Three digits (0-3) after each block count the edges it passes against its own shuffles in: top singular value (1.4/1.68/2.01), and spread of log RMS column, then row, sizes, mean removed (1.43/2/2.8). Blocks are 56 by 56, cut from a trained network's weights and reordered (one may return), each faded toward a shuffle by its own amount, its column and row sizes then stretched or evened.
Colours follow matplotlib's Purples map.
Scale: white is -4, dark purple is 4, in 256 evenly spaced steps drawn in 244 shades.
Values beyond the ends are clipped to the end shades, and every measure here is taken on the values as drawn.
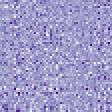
2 2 1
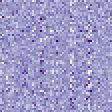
1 2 1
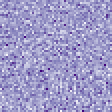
2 0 0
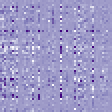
1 3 2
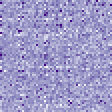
1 2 1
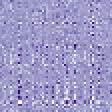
3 3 2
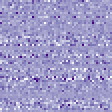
0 0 3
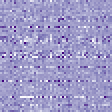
2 1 3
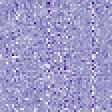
1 2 0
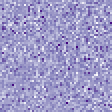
2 1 0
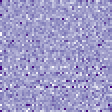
2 1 2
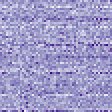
3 0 2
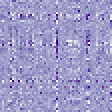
3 2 2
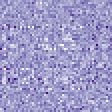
2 0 2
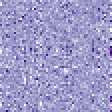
1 2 0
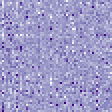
0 2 1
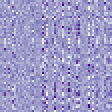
3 3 0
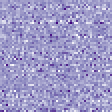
0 0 3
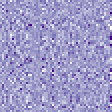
3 2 1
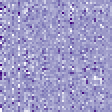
1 3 0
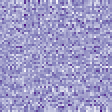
3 1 1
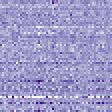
3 1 2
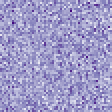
1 1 0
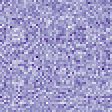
2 0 1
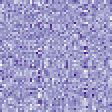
3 2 0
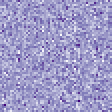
0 2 0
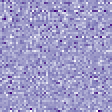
2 0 2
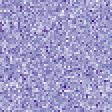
0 0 0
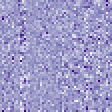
1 2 0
